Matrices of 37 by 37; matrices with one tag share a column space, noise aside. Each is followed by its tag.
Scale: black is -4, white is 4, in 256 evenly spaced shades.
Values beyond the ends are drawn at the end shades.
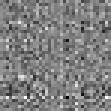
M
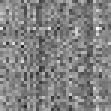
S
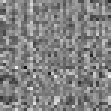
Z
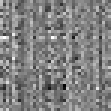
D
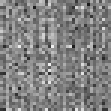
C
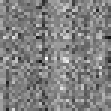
D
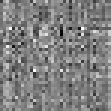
S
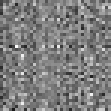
C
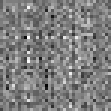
D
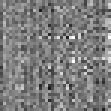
D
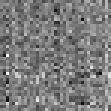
Z
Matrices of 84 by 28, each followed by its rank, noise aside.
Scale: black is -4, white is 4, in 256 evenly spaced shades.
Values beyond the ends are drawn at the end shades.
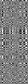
one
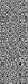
three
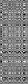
two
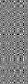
one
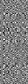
four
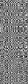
four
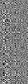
three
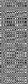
two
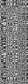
two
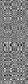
two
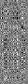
three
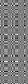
one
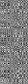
three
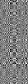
three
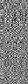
four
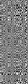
three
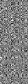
four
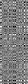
one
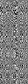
four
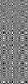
one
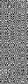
four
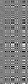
one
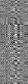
three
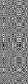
two
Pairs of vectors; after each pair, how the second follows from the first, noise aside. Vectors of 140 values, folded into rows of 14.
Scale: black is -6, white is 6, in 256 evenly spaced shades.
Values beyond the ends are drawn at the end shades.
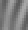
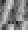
wrapped around, scaled up.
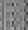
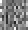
wrapped around, negated, scaled up.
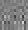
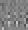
wrapped around, negated, partly zeroed.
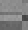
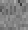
wrapped around, partly zeroed.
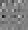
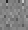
wrapped around, partly zeroed.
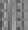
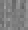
reversed, negated, shrunk.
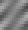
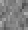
reversed, negated, partly zeroed.
